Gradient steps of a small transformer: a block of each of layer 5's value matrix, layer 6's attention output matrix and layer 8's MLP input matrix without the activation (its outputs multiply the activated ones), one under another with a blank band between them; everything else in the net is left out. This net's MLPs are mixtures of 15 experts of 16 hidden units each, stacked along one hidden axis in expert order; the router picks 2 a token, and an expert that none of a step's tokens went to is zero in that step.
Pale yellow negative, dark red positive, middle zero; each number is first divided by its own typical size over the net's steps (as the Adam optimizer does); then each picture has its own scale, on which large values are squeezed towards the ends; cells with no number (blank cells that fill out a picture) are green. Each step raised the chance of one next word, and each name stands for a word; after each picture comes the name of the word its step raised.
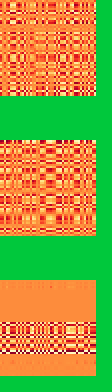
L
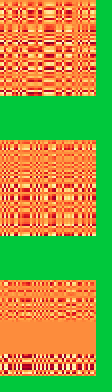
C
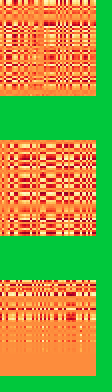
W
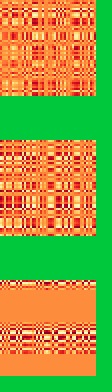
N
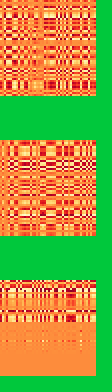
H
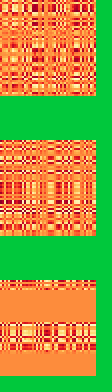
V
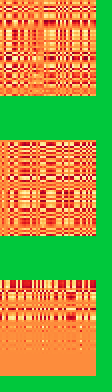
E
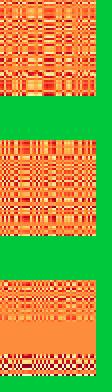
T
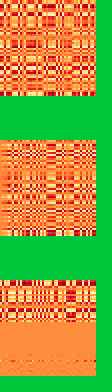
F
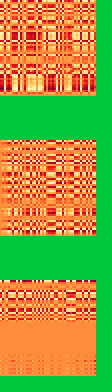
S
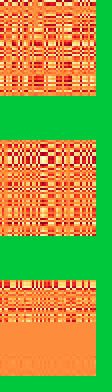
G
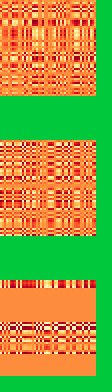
E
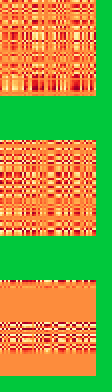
S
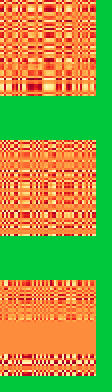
V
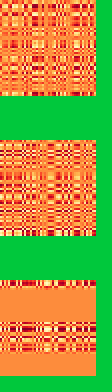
F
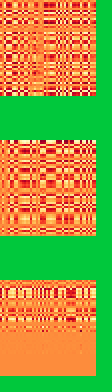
L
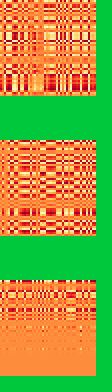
S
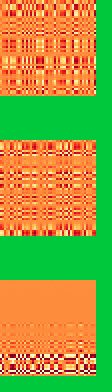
F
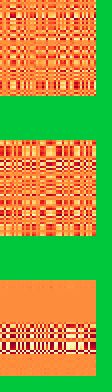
H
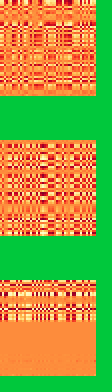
W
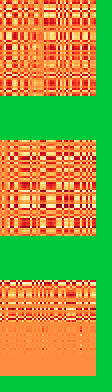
N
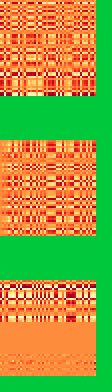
T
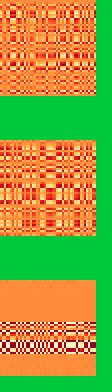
C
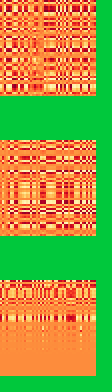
V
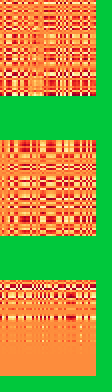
T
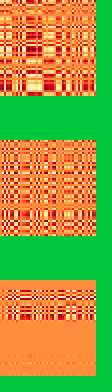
S
